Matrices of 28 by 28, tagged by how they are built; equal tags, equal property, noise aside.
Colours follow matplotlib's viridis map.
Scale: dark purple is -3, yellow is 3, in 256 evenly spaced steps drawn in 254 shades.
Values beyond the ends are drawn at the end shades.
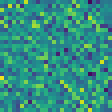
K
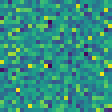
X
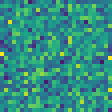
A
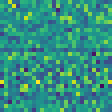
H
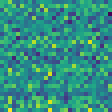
H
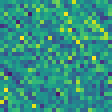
K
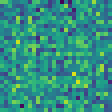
A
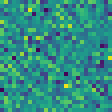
K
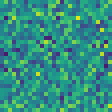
H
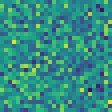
X
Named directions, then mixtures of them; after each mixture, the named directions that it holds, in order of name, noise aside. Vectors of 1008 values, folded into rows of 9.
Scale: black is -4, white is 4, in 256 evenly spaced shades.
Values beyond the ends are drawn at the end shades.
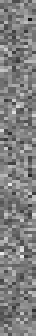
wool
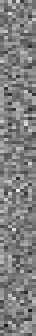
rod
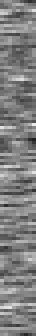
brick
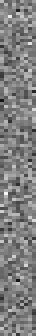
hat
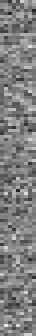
brick, rod.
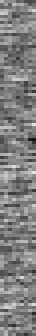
brick, hat.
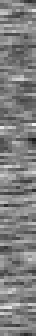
brick.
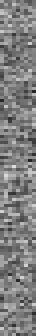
brick, hat.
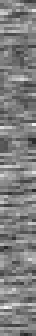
brick.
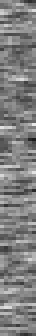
brick.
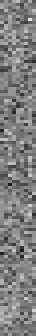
wool.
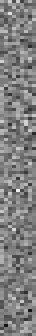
rod.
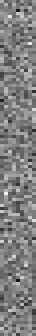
hat.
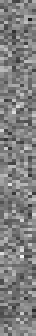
wool.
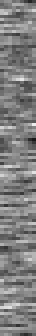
brick.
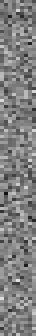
hat.
